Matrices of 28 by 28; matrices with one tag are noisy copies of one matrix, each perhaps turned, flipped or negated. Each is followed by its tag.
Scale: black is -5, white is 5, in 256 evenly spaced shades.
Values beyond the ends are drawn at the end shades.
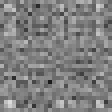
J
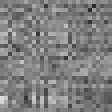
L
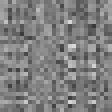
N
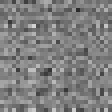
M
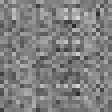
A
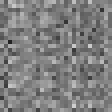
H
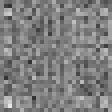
J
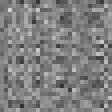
H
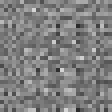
M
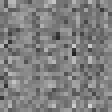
H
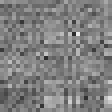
L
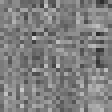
L
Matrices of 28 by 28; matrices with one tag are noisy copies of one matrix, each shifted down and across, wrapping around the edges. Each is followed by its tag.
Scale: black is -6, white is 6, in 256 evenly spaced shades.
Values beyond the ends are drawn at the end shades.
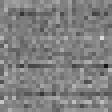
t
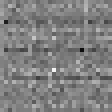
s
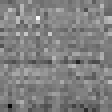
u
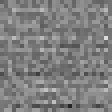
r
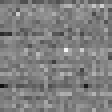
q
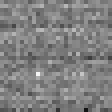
q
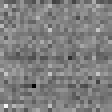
s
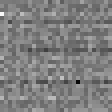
r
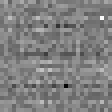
r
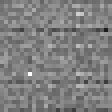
r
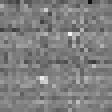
q
